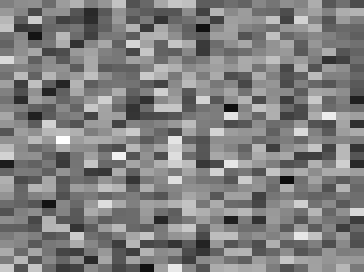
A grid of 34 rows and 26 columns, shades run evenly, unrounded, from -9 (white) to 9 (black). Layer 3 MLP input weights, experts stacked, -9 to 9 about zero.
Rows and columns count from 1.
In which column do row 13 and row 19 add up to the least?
23
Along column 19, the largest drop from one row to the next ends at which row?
14
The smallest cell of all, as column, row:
5, 18
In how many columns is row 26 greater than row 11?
9
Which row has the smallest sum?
17
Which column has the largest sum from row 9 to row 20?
26
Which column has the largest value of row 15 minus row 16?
4
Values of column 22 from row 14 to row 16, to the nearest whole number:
4 4 -2
